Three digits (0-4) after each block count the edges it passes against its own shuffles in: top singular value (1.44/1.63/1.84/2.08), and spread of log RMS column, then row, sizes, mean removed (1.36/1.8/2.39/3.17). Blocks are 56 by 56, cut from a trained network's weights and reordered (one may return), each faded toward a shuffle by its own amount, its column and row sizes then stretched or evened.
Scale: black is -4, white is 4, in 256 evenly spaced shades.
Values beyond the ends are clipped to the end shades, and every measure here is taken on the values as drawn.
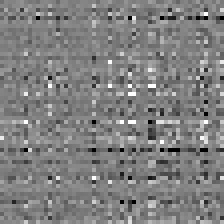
4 3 3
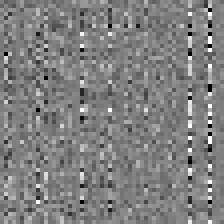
3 4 0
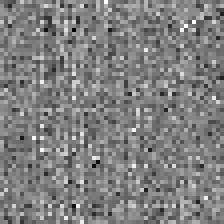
1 1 1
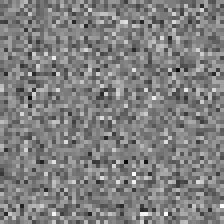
1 1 2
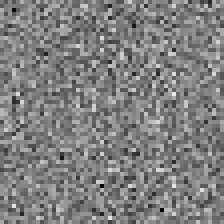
1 2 0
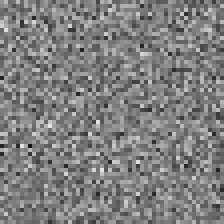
0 0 1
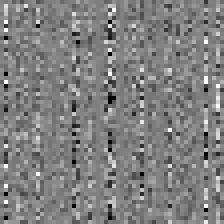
1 4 0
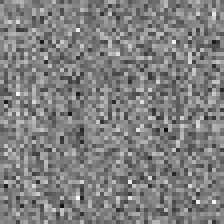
0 2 1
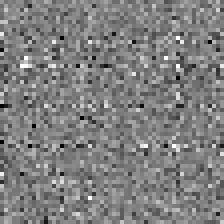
0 2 2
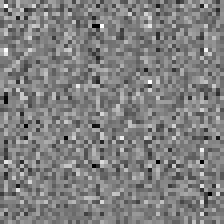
2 2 2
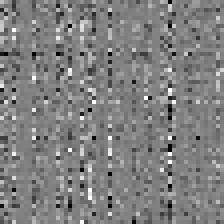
1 4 1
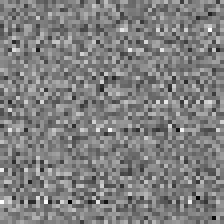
2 0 2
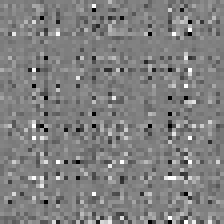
0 3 3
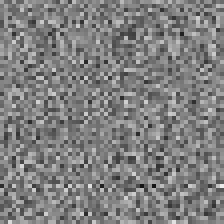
3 0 1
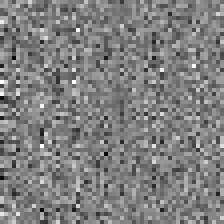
2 3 0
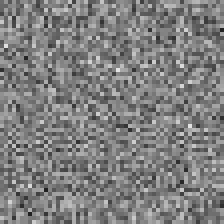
4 0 0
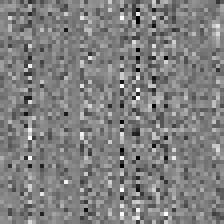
1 4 0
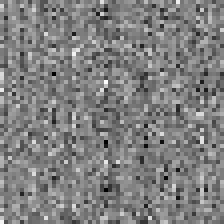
1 2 0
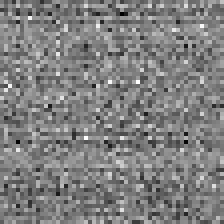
2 2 0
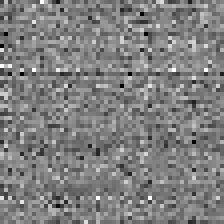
1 2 1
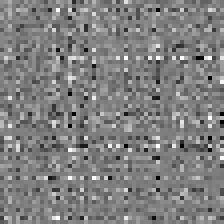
0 3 4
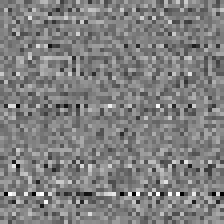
3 0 3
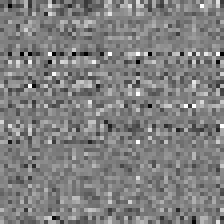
4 2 4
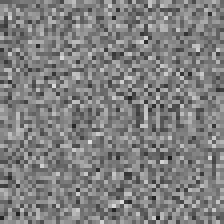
3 1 0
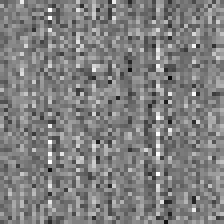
3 3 0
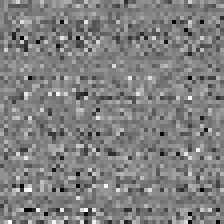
1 1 3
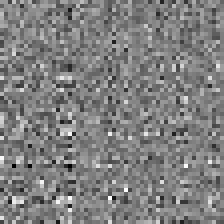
3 3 2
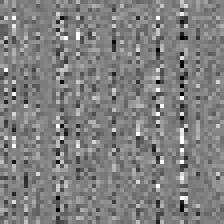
1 4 0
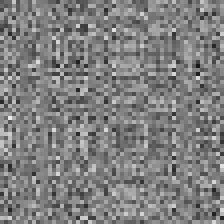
4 4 1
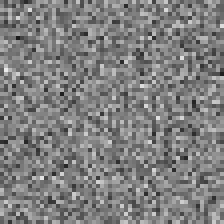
1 0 0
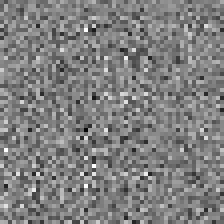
3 2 2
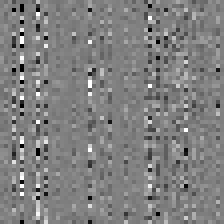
2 4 0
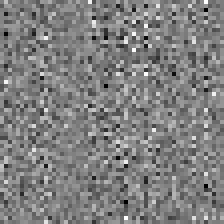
2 3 0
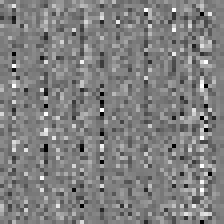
0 4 0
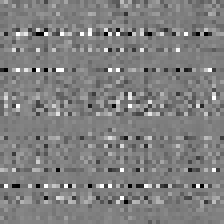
2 1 4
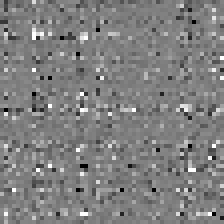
0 2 3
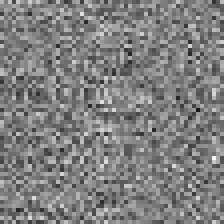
4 2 0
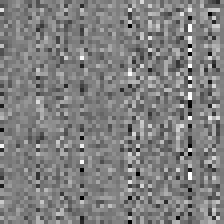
2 4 0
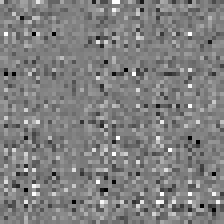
0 3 2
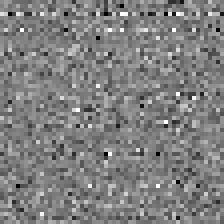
0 1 2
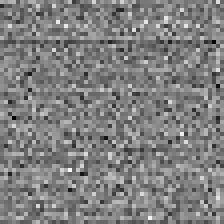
1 1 0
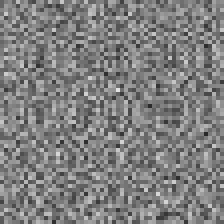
4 1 0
